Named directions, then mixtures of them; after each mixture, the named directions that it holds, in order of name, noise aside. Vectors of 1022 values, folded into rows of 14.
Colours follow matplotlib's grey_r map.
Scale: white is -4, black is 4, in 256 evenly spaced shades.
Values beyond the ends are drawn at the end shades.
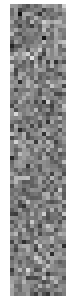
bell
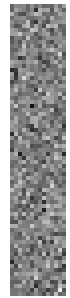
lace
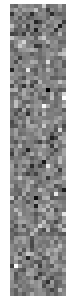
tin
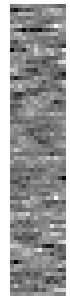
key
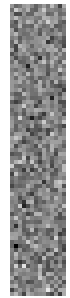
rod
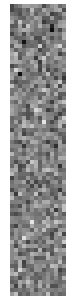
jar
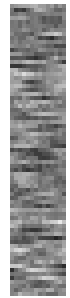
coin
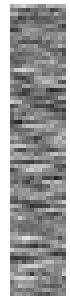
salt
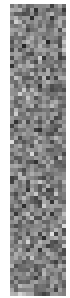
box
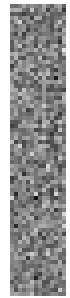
box, jar, tin.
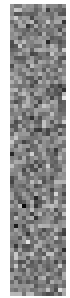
box, rod, tin.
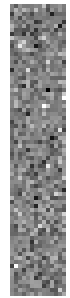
tin.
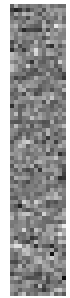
bell, key, rod.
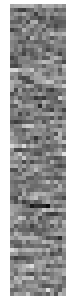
coin, lace, salt.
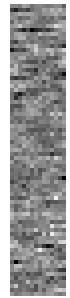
key.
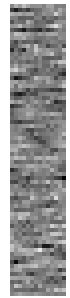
key, salt.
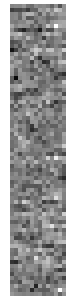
bell, key, lace.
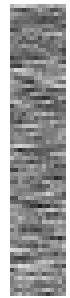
coin, salt.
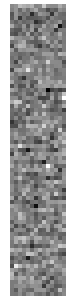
salt, tin.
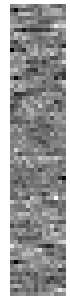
key.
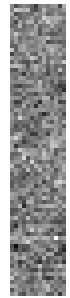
coin, rod.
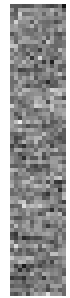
bell, rod, salt.
